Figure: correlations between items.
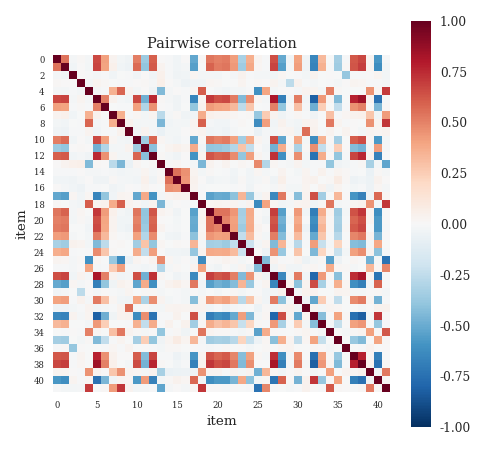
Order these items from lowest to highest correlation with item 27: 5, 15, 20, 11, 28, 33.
28, 11, 15, 33, 20, 5
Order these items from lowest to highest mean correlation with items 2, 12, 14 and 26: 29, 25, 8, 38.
25, 29, 8, 38
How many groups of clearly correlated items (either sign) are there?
6
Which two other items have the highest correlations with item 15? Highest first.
14, 16
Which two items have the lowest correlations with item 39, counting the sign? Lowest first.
25, 13
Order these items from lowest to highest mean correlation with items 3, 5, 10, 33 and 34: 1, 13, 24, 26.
13, 26, 24, 1
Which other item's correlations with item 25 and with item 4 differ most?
41
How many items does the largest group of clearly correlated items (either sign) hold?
23
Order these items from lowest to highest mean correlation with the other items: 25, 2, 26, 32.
32, 25, 2, 26
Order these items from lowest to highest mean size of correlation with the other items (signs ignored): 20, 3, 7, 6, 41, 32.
3, 7, 41, 6, 20, 32
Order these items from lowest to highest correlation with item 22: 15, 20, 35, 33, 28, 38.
28, 35, 15, 33, 20, 38
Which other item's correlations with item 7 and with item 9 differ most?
31
